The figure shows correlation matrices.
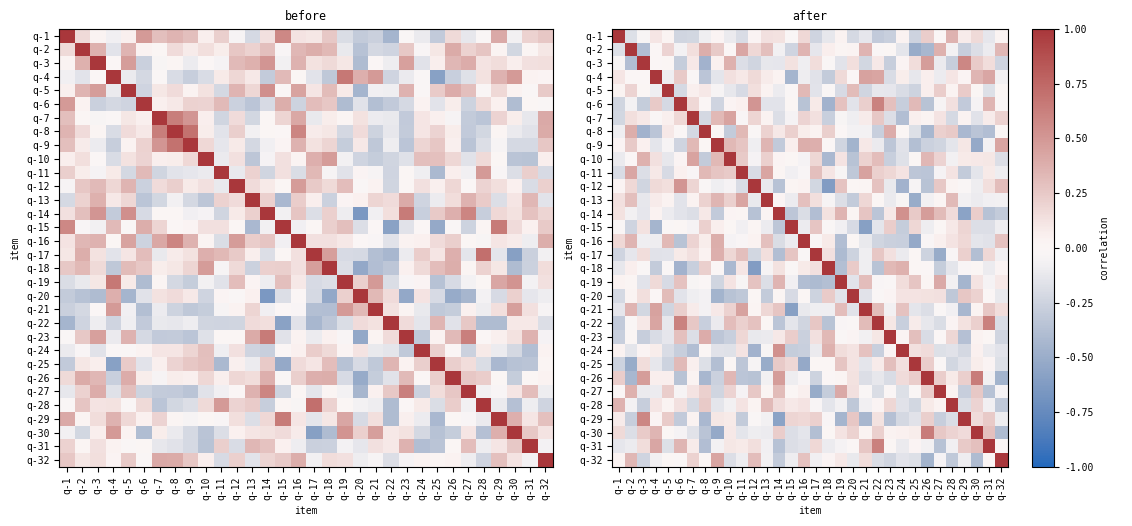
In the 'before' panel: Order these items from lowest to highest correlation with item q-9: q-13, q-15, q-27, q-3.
q-27, q-13, q-3, q-15
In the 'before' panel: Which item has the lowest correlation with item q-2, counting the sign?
q-20
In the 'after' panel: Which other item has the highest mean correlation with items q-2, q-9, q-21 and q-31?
q-11
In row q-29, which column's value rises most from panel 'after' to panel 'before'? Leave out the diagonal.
q-19
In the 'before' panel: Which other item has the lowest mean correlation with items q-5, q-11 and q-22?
q-15
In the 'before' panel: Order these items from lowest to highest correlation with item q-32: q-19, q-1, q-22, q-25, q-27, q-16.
q-22, q-27, q-25, q-19, q-1, q-16
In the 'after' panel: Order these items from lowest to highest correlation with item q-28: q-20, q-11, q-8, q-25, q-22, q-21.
q-20, q-25, q-21, q-22, q-11, q-8
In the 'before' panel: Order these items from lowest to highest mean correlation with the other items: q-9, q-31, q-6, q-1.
q-6, q-31, q-9, q-1
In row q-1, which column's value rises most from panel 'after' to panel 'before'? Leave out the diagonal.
q-6
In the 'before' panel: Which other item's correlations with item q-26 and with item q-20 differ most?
q-14
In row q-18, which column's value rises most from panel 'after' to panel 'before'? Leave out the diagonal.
q-10
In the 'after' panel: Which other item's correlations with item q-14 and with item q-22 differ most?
q-31
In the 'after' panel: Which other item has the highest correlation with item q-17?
q-9
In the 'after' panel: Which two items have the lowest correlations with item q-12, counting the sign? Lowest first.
q-18, q-24
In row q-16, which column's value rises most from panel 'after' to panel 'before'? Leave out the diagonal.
q-25
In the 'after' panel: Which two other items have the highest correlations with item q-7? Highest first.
q-10, q-9
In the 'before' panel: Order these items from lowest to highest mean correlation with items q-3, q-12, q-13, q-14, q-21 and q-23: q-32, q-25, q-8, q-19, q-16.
q-8, q-25, q-32, q-19, q-16
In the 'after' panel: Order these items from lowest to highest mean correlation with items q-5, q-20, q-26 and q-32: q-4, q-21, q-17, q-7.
q-17, q-21, q-4, q-7
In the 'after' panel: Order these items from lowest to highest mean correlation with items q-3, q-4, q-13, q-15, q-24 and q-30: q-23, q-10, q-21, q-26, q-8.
q-8, q-23, q-21, q-10, q-26
